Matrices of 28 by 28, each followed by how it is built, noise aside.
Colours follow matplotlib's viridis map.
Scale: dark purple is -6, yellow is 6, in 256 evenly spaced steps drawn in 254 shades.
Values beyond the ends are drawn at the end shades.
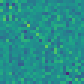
block diagonal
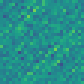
Hankel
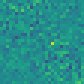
block diagonal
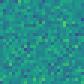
repeating columns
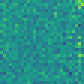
uneven columns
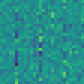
uneven columns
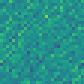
Hankel
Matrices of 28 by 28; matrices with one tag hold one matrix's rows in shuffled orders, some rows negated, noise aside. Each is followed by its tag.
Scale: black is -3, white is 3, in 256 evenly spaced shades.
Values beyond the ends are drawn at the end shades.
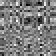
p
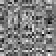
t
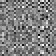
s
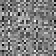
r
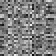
t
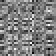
t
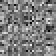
t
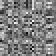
t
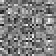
t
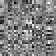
t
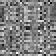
p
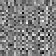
s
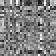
p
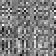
r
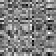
t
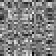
t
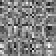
t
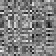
t
